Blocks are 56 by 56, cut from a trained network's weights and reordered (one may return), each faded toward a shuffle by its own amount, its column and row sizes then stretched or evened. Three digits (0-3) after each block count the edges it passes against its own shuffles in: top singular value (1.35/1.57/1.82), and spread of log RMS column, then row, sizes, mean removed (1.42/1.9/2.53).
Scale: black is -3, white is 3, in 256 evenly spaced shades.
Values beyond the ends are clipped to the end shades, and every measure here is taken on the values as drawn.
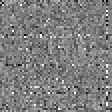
1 1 2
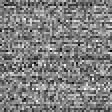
2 0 1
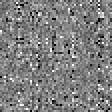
3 2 1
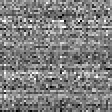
3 2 2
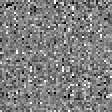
1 2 1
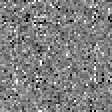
1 2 0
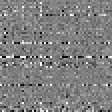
3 1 3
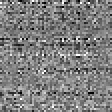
1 2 3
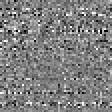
0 1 3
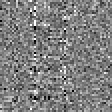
2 2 0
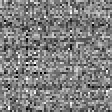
2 2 0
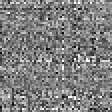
0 2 3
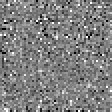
1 1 2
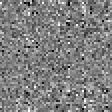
1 2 1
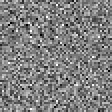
3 0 0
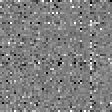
1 2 2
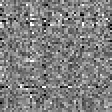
2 1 2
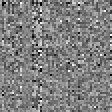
0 3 2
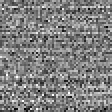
2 0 2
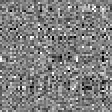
3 2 2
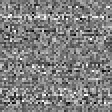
0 0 3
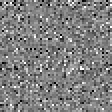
2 1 2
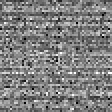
3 1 1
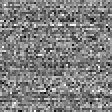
2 0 1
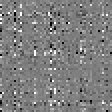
2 3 3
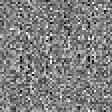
2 2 0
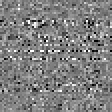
2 1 3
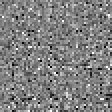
0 2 2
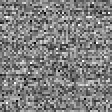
1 0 1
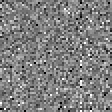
1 1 0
